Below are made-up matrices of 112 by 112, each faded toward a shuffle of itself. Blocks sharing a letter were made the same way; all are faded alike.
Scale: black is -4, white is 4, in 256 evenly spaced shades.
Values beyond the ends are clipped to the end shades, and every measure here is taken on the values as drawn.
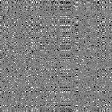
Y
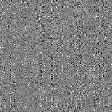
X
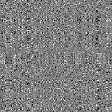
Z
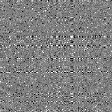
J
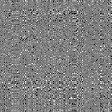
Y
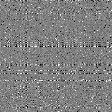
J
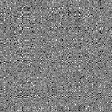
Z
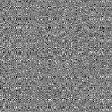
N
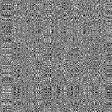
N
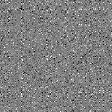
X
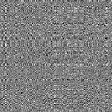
N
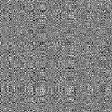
N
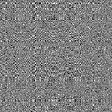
N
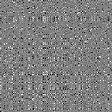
Y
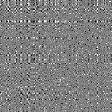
Y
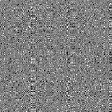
Z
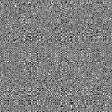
N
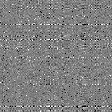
J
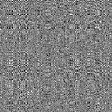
N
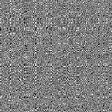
N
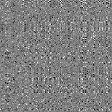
Z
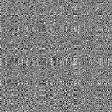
N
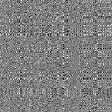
N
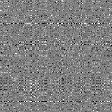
J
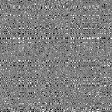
J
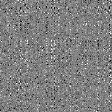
X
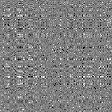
Y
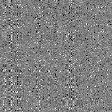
X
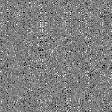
X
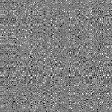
Z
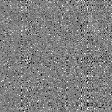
X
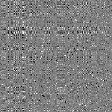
Y
